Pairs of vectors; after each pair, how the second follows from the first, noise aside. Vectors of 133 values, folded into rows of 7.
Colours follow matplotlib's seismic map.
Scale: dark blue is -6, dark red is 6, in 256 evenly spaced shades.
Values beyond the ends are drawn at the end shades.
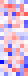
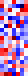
wrapped around, negated, scaled up.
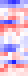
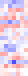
shrunk.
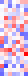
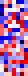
wrapped around, negated, scaled up.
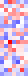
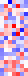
reversed.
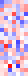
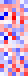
wrapped around, negated.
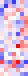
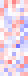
negated, shrunk.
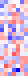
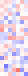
negated, shrunk.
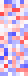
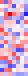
wrapped around, negated.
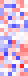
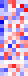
wrapped around, negated.
